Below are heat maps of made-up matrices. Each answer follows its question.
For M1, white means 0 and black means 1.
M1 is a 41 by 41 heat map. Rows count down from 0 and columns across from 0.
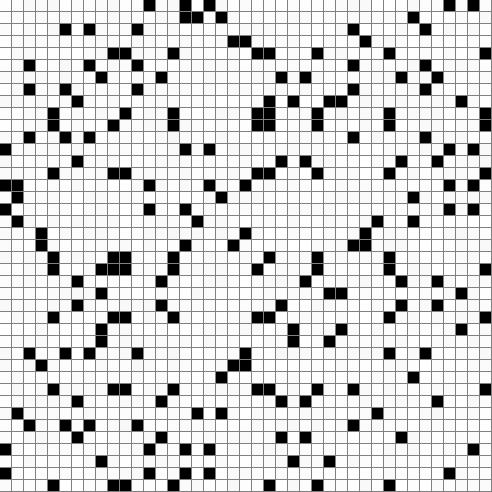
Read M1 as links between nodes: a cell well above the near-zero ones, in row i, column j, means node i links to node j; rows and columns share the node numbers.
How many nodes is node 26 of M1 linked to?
8
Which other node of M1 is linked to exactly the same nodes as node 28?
node 38
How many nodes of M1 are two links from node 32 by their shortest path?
7
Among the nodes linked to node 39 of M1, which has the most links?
node 15
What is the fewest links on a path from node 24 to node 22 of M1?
2
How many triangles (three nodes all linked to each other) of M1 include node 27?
5
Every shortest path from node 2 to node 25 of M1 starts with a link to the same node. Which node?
node 29
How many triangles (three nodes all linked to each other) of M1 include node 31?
1
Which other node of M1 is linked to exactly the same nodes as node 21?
node 40
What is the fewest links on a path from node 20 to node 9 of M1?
3
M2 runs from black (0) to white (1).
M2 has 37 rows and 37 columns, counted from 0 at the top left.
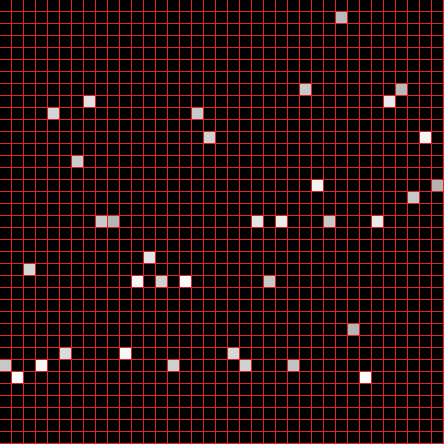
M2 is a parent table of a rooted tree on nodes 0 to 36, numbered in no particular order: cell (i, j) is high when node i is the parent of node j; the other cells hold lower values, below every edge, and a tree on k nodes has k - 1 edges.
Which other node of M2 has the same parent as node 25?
33
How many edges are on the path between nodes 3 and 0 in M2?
2
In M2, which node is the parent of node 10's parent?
27
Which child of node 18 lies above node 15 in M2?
23
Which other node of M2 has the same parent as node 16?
4
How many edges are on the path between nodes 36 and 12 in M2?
5
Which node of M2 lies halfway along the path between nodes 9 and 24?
31
